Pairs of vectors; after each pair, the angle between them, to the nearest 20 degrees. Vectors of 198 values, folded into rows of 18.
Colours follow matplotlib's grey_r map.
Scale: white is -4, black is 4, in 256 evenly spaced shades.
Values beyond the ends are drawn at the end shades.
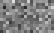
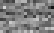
140 degrees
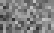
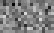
100 degrees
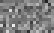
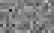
160 degrees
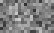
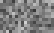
60 degrees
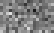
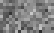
120 degrees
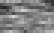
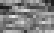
20 degrees
